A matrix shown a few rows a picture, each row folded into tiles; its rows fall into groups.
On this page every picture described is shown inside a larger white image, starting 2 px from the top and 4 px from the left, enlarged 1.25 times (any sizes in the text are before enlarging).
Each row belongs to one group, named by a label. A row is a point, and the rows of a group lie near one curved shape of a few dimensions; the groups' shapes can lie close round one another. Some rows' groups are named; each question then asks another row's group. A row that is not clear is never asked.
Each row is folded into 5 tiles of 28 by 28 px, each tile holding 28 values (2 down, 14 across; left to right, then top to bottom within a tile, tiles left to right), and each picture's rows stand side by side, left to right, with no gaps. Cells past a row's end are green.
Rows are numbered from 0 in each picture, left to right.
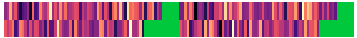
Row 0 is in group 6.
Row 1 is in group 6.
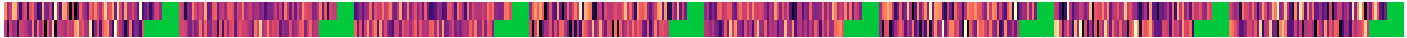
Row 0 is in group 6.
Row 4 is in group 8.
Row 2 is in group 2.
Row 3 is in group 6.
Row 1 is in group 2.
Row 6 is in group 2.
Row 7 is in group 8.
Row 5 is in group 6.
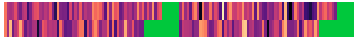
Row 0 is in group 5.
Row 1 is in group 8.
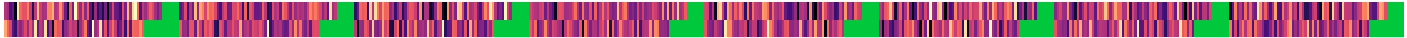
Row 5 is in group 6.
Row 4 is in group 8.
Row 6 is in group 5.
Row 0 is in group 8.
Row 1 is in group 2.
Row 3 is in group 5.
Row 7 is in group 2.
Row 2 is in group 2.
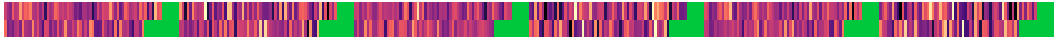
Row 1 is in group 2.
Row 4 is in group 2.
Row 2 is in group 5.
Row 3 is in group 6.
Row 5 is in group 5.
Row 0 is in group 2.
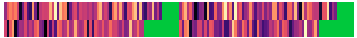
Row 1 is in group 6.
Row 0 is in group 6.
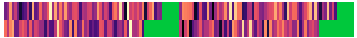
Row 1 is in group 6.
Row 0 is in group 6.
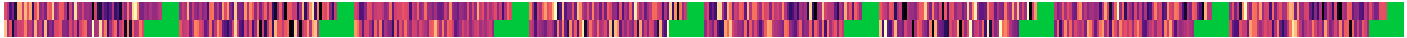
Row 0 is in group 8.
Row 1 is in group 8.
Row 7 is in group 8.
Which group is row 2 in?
2
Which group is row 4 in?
8
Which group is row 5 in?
5
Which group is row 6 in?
5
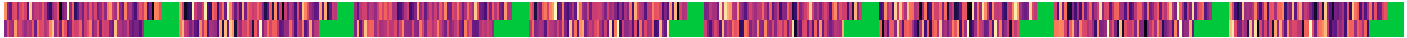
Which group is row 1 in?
2
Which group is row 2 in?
5
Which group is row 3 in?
2
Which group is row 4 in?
2
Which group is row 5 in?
2
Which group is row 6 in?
6
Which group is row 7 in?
2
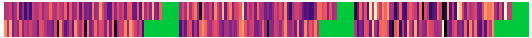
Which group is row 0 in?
5
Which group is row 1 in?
8
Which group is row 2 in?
2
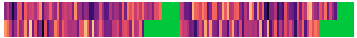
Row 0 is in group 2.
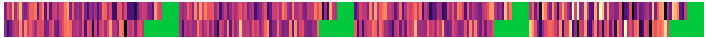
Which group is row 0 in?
8
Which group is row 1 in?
2
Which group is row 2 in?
2
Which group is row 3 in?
8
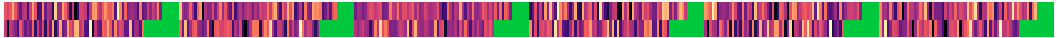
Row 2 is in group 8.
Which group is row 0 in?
6
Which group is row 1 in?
5
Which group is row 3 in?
2
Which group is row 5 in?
5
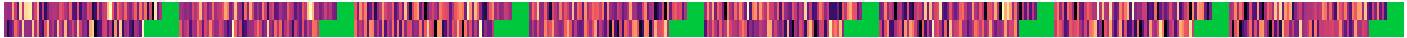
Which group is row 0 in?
2
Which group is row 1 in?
8
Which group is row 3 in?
8
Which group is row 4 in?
8
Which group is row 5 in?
6
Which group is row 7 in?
6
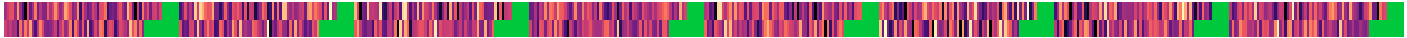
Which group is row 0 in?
5
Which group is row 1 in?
2
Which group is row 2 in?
2
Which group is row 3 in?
2
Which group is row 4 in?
8
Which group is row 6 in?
6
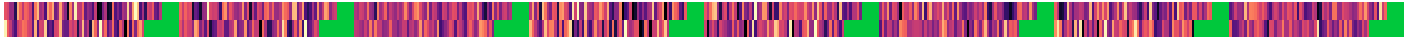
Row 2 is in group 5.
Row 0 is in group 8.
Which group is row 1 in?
6
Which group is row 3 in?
8
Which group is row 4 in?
6
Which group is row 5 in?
8
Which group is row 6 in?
2
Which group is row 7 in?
2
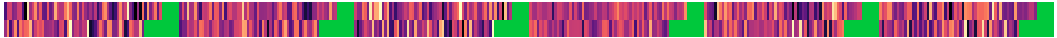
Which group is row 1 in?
8
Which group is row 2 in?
2
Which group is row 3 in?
5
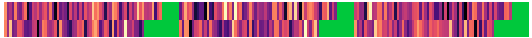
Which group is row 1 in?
6
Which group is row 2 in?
8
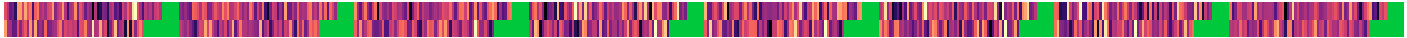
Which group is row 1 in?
8
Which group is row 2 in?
5
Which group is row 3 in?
6
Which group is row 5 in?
6
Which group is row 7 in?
5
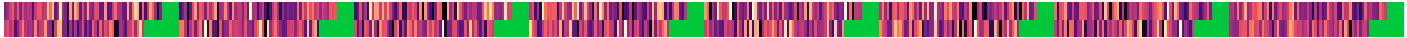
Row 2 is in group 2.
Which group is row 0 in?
8
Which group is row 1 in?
2
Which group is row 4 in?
2
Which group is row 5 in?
8
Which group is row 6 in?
6
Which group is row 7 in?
8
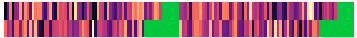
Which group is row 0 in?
2
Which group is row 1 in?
8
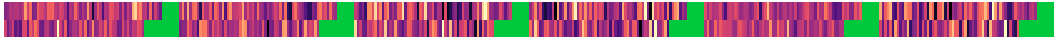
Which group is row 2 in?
8
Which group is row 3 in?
6
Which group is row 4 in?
5
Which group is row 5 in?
6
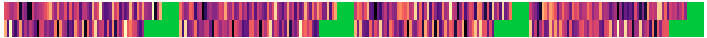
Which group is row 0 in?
5
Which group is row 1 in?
5
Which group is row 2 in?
5
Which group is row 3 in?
8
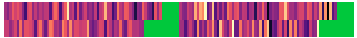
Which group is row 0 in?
5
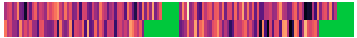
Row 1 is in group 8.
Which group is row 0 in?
5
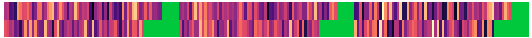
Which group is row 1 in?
8
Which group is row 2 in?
2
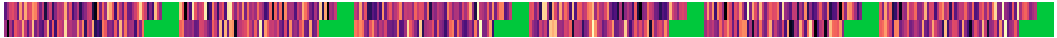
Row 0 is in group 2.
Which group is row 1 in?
2
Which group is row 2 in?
6
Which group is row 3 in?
8
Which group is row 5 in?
6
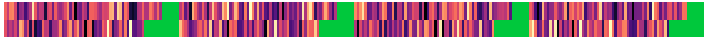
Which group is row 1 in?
8
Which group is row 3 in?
2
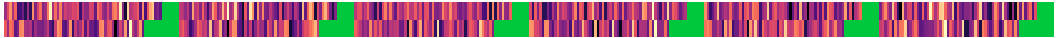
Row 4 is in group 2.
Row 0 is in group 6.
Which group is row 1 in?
8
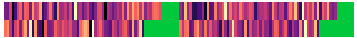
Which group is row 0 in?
2
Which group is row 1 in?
6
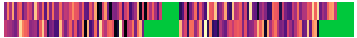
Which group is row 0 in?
8
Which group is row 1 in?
2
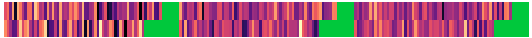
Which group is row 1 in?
5
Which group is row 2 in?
8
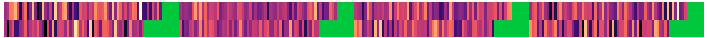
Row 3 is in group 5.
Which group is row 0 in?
6
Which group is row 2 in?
2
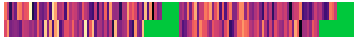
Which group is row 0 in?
2
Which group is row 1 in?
8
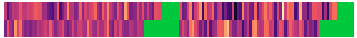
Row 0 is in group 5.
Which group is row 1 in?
5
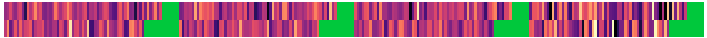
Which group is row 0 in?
5
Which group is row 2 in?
5
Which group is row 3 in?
5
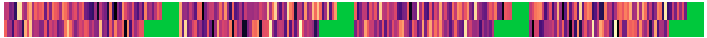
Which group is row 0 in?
8
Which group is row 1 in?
5
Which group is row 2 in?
5
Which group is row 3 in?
6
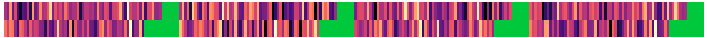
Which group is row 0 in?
6
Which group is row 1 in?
8
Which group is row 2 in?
5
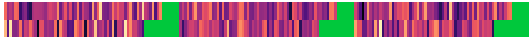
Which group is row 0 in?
5
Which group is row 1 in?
8
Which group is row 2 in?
2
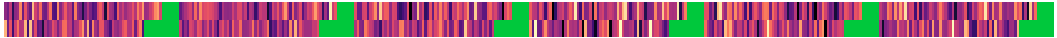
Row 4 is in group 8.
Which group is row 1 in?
2
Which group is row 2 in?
5
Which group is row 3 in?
5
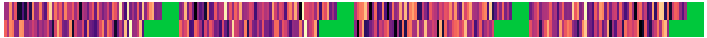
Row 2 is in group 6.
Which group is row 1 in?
6
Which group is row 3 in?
8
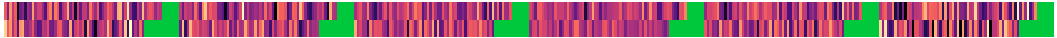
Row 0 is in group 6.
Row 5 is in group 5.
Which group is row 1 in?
5
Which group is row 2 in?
5
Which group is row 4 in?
5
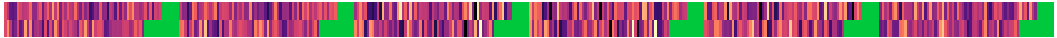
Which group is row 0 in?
2
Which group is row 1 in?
2
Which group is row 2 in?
6
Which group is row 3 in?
6
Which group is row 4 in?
5
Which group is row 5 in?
8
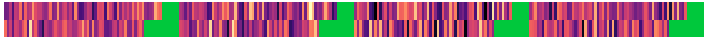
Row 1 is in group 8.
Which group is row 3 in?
5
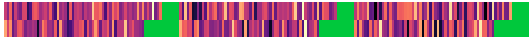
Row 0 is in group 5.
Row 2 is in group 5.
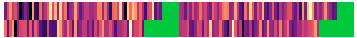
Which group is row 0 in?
6
